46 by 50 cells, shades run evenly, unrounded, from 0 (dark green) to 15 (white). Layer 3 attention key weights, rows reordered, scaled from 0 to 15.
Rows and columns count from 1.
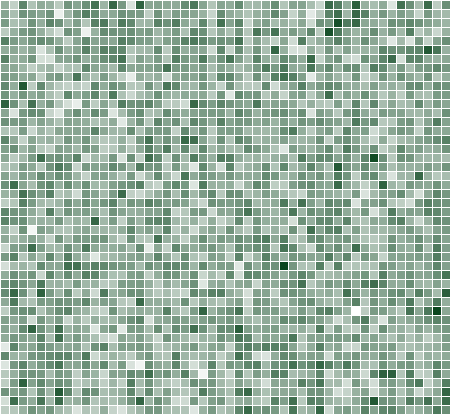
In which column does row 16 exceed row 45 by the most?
42
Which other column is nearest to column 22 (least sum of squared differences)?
25
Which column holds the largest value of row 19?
22
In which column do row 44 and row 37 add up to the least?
7
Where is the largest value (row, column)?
35, 40
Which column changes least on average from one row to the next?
24
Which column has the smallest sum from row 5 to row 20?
23
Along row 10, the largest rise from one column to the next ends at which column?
4
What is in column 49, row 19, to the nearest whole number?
8
